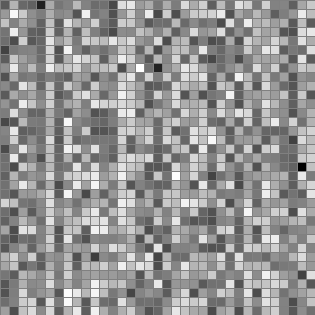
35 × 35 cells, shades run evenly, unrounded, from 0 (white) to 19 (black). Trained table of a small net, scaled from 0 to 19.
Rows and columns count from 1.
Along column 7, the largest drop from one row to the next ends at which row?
8
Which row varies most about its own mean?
19
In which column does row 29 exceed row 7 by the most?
9
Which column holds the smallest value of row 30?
14
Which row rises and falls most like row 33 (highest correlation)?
17
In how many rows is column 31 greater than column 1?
7
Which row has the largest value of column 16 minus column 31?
27
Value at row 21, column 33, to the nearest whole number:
12
